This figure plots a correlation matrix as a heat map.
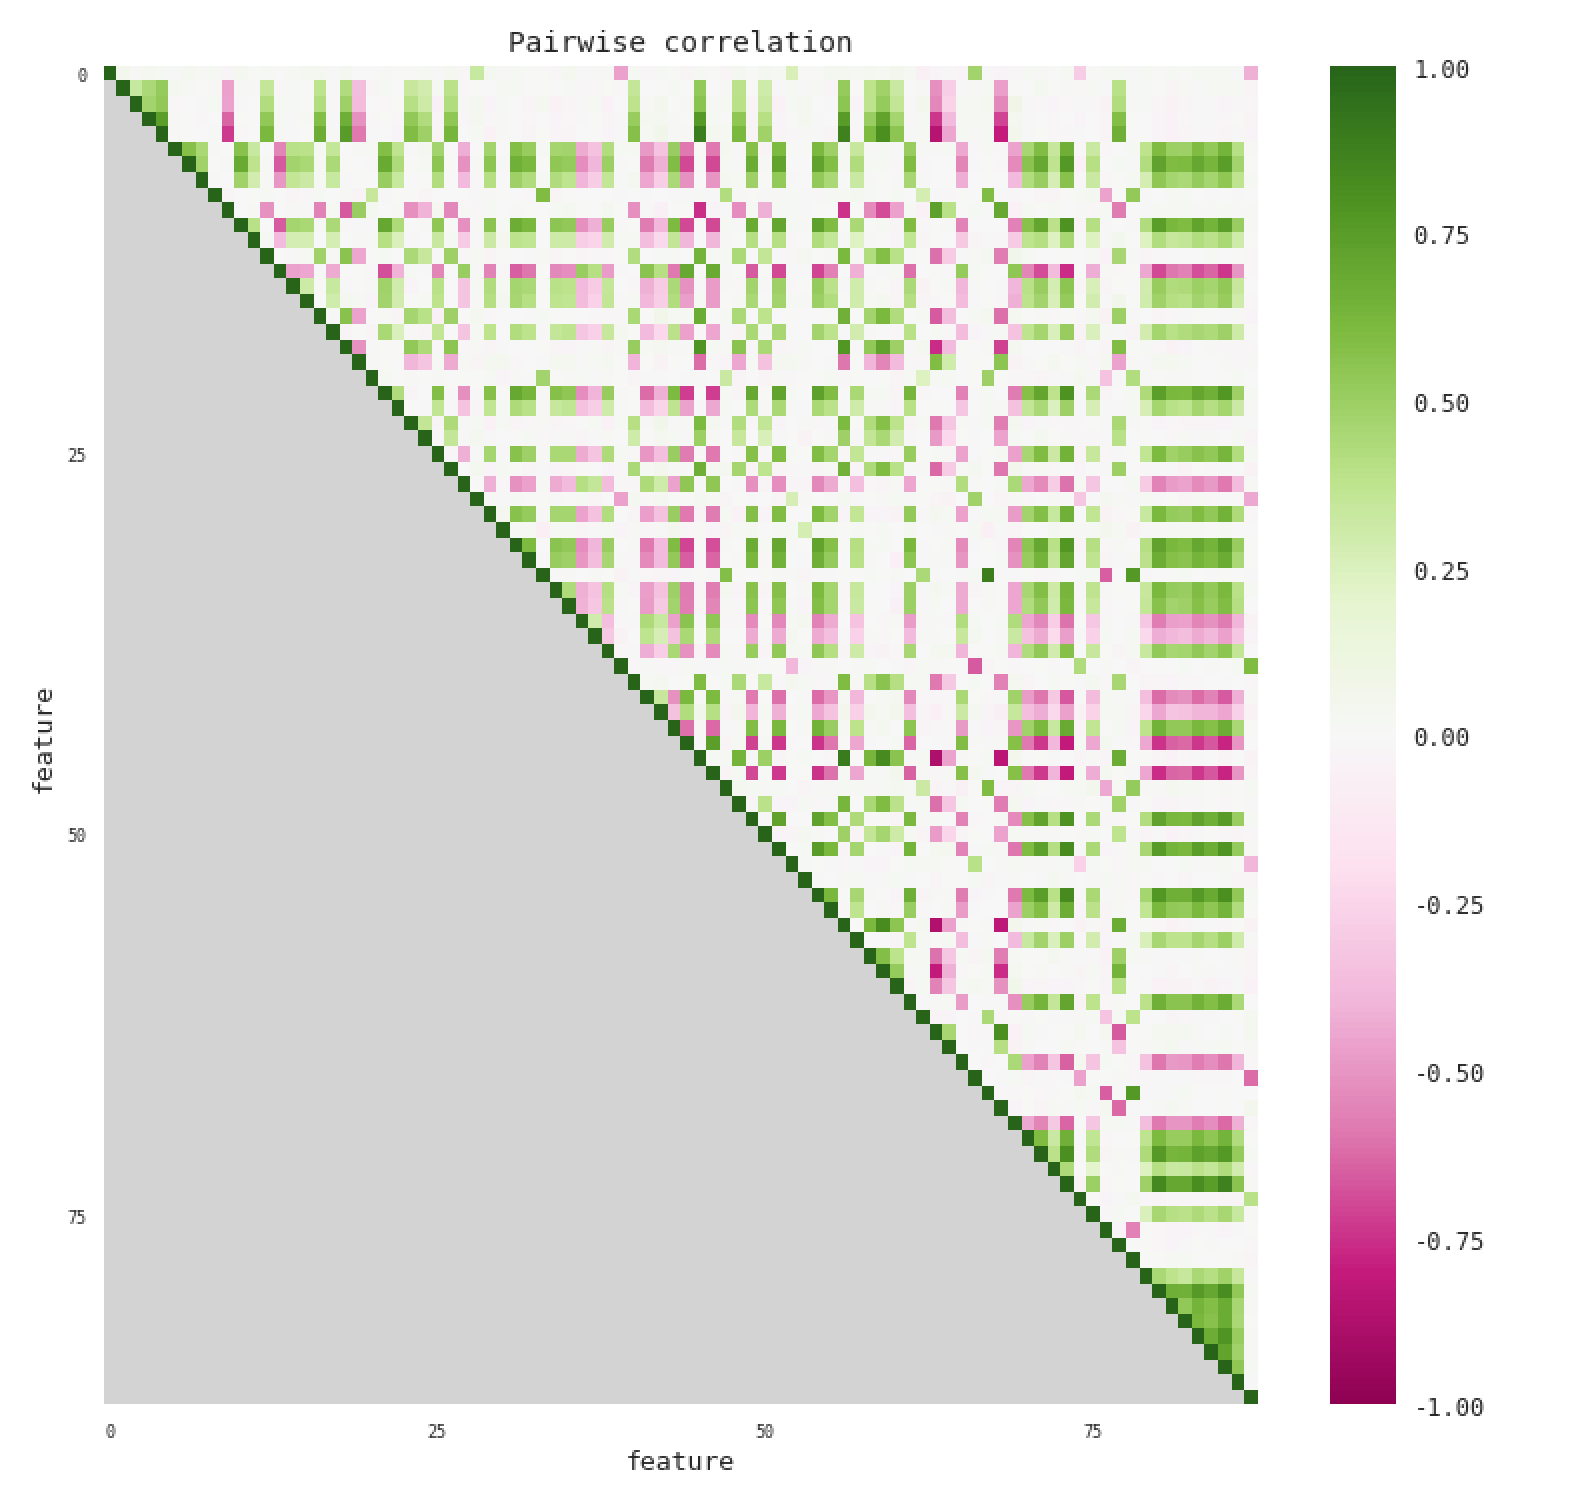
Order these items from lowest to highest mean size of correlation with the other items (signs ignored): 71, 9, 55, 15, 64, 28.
28, 64, 9, 15, 55, 71
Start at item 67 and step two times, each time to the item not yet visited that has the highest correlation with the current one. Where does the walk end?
78
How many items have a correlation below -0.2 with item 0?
3
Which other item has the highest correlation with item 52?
66
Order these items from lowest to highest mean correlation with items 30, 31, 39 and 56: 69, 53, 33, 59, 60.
69, 33, 53, 60, 59
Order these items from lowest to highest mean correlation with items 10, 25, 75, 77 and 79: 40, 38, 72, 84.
40, 72, 38, 84
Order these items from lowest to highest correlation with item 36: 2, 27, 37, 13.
2, 37, 27, 13
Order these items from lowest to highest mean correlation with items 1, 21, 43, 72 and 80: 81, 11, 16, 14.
16, 11, 14, 81
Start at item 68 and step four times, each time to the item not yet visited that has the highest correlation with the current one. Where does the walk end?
64
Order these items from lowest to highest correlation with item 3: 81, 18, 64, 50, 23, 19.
19, 64, 81, 50, 23, 18
